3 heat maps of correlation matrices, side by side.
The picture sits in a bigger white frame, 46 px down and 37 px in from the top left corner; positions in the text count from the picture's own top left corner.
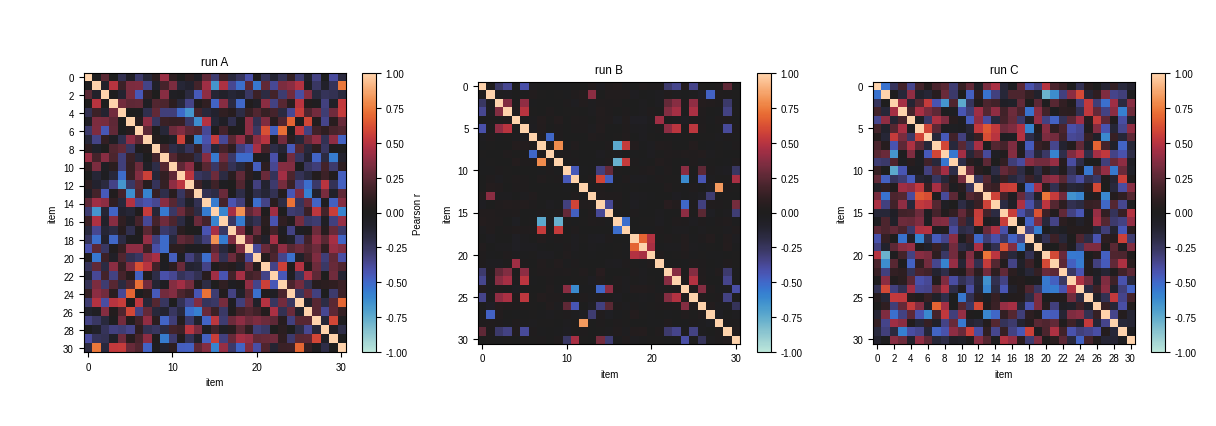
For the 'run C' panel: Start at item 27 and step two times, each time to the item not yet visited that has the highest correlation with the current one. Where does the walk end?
7
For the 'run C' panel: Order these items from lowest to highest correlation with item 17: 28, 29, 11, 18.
29, 18, 11, 28
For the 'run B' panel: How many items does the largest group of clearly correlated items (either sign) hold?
8
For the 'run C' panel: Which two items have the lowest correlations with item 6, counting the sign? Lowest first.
27, 8
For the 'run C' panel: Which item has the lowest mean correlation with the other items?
18
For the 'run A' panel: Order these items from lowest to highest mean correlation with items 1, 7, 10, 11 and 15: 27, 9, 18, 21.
9, 27, 18, 21
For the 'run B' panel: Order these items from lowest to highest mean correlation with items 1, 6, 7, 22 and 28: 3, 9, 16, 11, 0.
16, 0, 11, 3, 9
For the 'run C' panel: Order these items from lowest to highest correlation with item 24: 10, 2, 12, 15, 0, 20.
20, 15, 2, 0, 12, 10
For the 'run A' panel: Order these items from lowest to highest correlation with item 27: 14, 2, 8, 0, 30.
14, 0, 2, 30, 8
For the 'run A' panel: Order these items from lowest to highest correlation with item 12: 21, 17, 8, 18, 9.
8, 21, 17, 9, 18
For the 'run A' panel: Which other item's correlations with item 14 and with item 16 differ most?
24
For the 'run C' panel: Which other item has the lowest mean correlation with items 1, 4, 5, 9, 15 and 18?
0
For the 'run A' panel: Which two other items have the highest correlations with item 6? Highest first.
23, 21
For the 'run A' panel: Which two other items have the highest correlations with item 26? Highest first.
5, 22
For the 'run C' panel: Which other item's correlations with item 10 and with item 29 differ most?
8
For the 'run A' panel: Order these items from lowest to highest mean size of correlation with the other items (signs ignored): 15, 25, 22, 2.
2, 22, 25, 15
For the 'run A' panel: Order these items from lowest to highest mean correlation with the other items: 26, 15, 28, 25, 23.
28, 15, 26, 25, 23
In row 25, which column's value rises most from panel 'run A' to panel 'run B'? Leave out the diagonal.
2
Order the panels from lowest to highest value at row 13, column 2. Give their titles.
run A, run B, run C
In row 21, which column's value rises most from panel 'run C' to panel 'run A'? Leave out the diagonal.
23
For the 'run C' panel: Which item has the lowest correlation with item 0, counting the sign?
1
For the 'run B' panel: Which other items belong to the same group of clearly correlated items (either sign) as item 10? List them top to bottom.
11, 14, 15, 24, 26, 30
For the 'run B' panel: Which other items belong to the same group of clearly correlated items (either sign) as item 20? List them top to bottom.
18, 19
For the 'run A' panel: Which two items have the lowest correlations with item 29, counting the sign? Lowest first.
9, 14
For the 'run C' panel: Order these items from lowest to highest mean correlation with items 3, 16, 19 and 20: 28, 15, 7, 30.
28, 7, 30, 15
